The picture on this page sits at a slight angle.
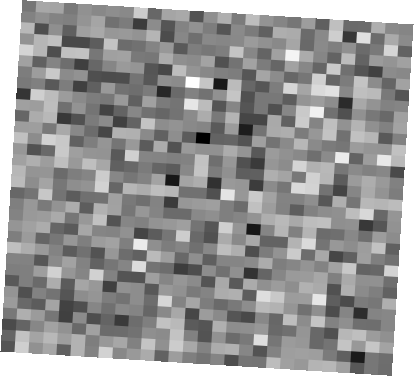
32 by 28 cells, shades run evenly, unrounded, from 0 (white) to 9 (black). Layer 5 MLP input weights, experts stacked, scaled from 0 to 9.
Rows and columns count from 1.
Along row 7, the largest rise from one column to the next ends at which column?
15
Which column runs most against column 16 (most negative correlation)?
8
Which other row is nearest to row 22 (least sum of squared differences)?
24
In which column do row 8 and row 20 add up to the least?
16
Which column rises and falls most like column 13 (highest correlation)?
22
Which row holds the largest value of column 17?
11
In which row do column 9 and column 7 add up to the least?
17
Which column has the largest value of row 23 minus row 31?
13
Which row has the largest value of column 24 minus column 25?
2
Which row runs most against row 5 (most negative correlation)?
18
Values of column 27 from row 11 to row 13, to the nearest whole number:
6 4 1
